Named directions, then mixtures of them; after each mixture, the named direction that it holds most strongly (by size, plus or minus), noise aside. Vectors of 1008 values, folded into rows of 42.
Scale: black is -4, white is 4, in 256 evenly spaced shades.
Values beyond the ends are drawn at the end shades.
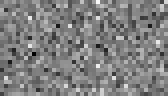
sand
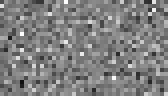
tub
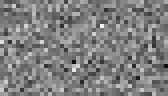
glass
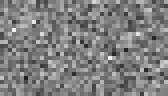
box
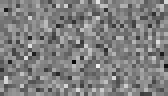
sand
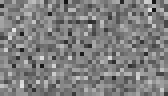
tub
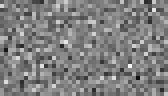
tub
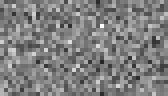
glass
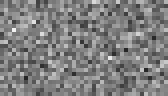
box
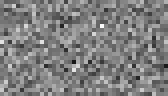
glass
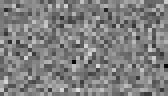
glass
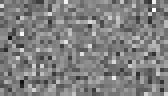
tub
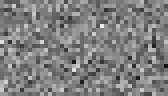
glass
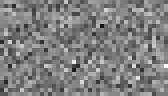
glass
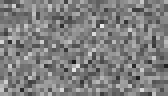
glass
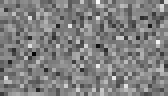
sand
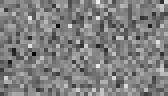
sand
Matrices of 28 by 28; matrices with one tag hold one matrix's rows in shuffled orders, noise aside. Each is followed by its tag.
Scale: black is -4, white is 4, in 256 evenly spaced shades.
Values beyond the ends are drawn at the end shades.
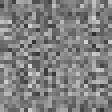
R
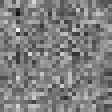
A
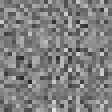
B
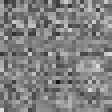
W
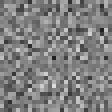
B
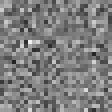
R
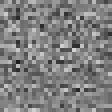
A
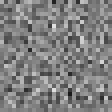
B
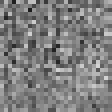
W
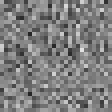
B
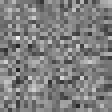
A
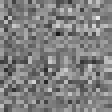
W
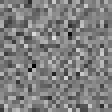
B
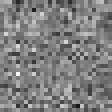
A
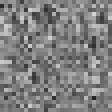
R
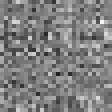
W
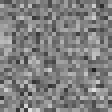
R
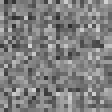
W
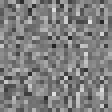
B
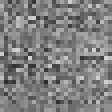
W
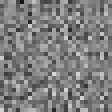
B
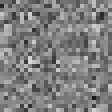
R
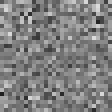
R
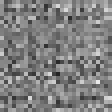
W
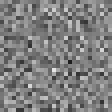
B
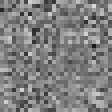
R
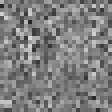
R
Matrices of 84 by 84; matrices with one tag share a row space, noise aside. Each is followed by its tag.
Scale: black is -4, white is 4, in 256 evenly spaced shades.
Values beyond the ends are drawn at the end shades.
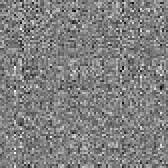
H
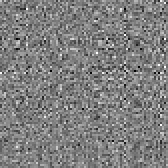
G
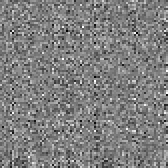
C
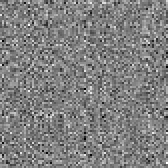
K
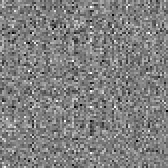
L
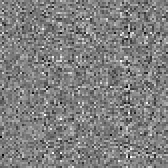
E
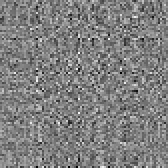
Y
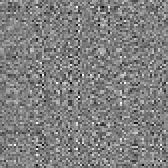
Y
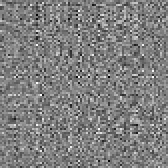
Y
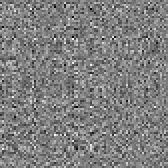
L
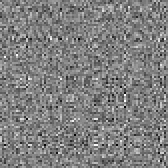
G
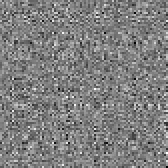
C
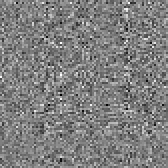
E
